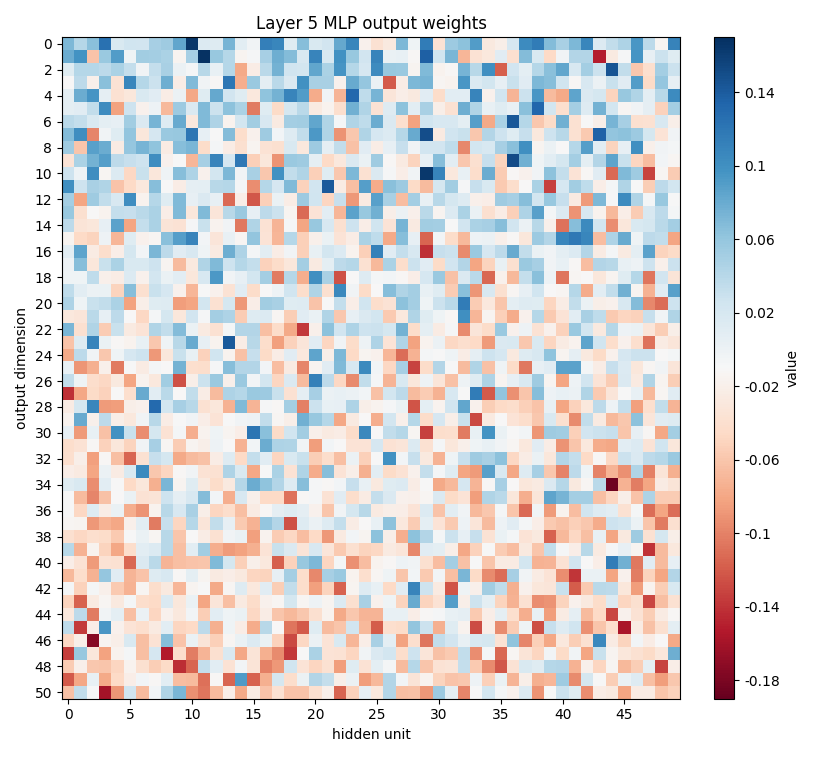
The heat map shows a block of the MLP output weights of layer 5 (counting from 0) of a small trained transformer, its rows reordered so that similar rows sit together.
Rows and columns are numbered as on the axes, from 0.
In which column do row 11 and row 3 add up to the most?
21
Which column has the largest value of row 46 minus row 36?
36
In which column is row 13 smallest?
19
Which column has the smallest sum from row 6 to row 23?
47
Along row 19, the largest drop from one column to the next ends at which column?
33
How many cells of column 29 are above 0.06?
6
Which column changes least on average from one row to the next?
48
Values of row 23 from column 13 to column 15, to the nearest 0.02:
0.14 -0.02 0.04
